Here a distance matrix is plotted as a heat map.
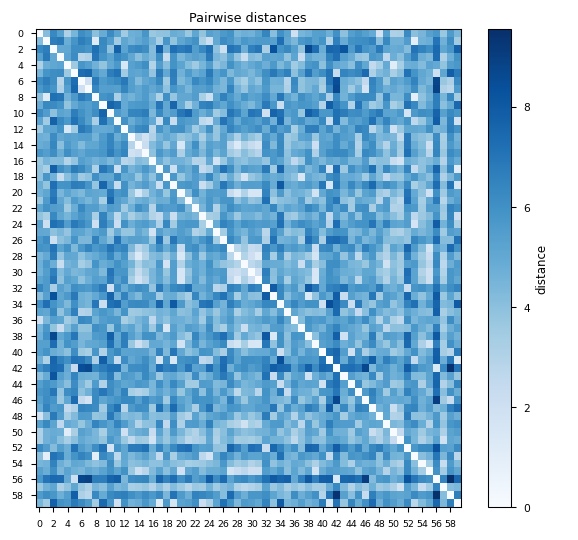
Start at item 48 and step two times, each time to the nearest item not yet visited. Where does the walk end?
36
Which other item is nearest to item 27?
55
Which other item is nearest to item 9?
34
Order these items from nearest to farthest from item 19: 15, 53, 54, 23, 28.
23, 53, 54, 28, 15
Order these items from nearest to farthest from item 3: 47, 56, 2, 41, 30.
30, 2, 47, 41, 56
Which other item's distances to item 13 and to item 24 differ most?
15
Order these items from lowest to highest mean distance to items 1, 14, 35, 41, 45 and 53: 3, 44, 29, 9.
29, 3, 44, 9
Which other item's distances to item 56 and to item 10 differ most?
52
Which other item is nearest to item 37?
18
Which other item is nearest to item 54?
57
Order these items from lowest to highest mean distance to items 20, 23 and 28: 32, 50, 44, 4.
50, 4, 44, 32
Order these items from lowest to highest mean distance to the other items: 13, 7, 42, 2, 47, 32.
13, 7, 47, 32, 2, 42
